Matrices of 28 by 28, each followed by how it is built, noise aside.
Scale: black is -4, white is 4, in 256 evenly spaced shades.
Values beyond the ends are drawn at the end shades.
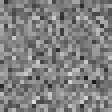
repeating columns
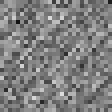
Hankel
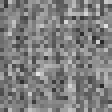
blocks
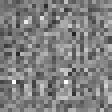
blocks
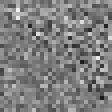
upper triangular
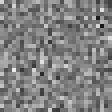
low rank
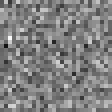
repeating columns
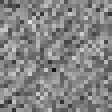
Hankel
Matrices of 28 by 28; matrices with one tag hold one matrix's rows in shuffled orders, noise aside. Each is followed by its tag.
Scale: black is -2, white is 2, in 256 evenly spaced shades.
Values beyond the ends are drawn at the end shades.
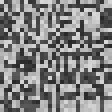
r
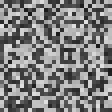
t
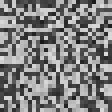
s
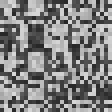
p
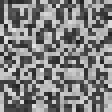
t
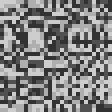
p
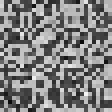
t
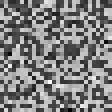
t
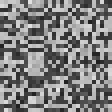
p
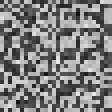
r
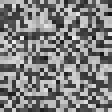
s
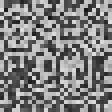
t
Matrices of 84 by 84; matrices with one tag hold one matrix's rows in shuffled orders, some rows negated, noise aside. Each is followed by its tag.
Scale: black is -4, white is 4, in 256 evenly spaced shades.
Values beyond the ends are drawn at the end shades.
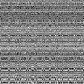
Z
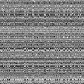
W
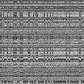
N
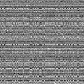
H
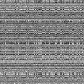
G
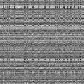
W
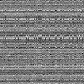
G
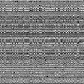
H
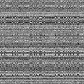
H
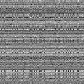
H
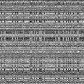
H
